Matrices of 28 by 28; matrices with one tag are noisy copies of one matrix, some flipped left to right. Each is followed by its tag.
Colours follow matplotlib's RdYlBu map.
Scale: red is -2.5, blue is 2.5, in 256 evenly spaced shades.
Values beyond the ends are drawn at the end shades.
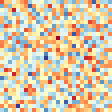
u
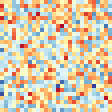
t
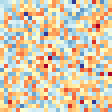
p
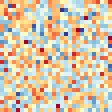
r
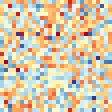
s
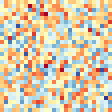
t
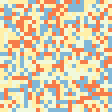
s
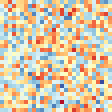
u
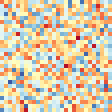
u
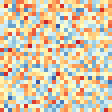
t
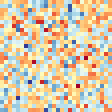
r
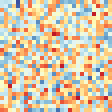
p
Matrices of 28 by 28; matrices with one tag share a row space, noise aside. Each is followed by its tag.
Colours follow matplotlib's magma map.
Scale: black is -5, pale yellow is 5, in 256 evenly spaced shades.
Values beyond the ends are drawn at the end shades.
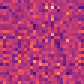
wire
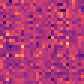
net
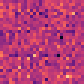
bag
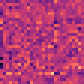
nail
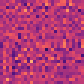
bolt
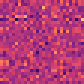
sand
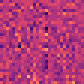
bag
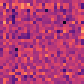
bolt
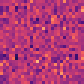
sand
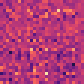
bag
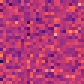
nail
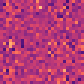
net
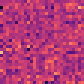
nail
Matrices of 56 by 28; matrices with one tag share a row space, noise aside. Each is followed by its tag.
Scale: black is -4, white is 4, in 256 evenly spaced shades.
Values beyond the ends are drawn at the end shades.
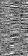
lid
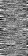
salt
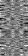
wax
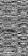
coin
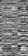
coin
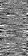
salt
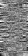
salt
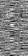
lid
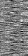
lid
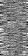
salt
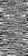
salt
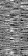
lid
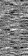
lid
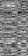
coin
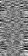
wax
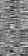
lid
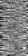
salt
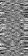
wax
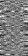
wax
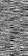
lid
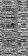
coin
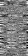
salt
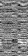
coin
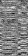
coin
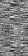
lid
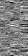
lid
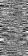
salt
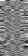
wax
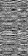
coin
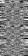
wax
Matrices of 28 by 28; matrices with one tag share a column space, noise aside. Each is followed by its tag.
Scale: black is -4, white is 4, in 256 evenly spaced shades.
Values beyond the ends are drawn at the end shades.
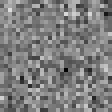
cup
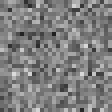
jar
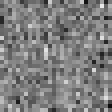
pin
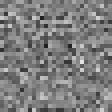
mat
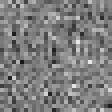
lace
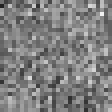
cup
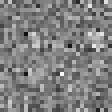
jar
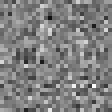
lace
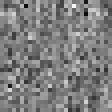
cup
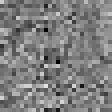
lace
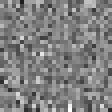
pin
